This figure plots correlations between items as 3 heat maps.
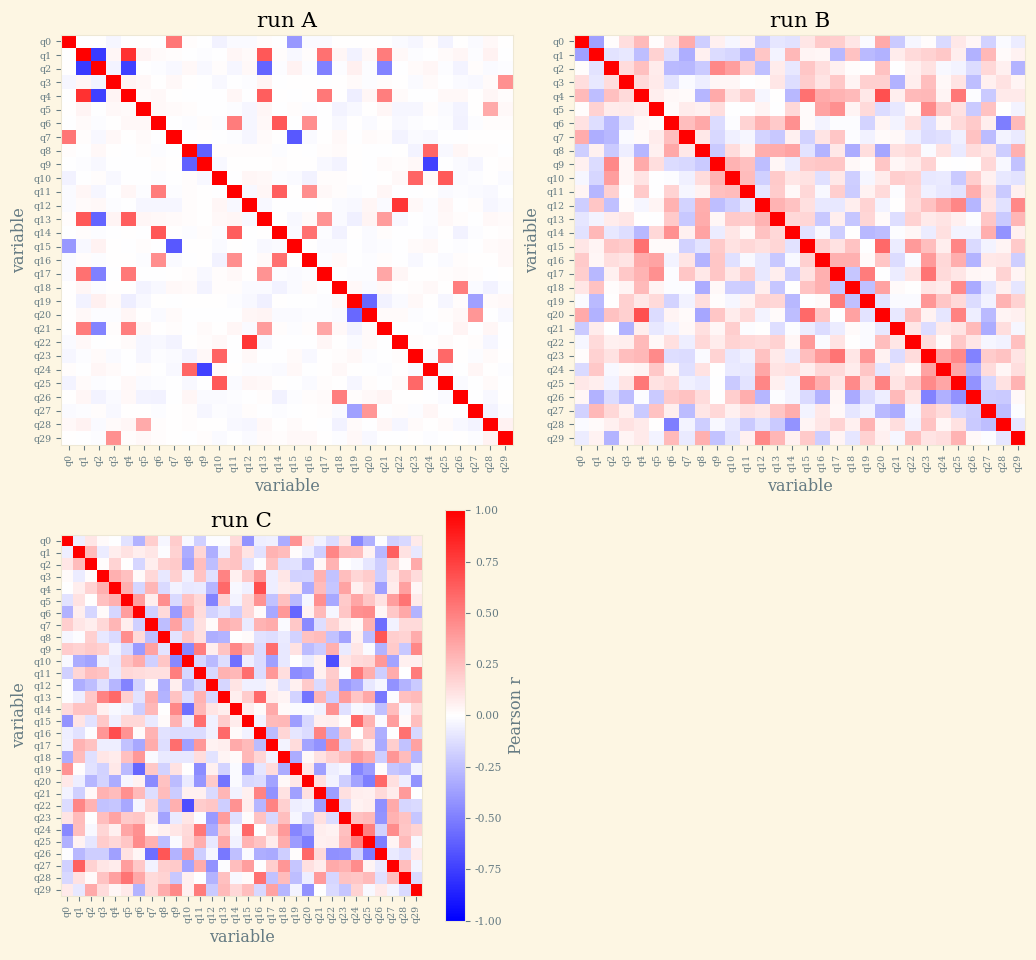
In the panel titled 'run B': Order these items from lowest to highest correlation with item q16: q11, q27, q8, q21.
q8, q21, q11, q27
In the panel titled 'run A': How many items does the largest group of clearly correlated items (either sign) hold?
6
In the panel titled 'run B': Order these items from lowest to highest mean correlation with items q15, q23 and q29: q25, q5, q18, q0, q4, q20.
q0, q18, q5, q20, q4, q25
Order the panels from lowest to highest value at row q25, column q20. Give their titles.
run C, run A, run B
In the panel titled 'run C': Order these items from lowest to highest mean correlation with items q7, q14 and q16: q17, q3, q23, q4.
q23, q17, q3, q4
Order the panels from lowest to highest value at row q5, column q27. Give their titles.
run A, run B, run C
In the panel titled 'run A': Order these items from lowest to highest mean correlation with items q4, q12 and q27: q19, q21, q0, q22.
q19, q0, q21, q22
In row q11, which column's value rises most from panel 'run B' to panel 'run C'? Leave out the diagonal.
q24
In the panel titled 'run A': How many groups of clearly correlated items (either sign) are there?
10
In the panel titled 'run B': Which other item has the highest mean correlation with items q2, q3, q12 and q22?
q15
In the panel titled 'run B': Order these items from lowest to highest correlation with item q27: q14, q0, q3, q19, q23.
q0, q19, q3, q23, q14
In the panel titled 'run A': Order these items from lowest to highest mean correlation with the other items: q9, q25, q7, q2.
q2, q9, q7, q25
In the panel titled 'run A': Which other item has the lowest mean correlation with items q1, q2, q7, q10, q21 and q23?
q15
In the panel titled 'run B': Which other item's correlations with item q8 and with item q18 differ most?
q20
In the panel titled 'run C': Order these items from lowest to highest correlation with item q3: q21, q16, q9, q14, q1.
q1, q14, q9, q21, q16
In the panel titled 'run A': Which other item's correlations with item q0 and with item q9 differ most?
q24
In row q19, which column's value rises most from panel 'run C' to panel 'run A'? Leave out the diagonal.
q6
